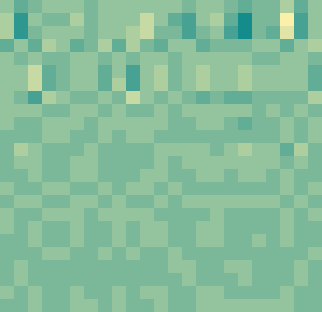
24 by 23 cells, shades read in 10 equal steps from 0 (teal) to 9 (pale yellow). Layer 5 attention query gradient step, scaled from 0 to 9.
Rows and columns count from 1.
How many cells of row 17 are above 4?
11
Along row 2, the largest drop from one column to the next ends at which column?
22
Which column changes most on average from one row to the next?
18
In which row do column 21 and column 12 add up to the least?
4
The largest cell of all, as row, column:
2, 21
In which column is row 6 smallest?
10
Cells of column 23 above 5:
2
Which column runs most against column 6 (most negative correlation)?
13
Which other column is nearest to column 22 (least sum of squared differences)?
14
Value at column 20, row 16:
5
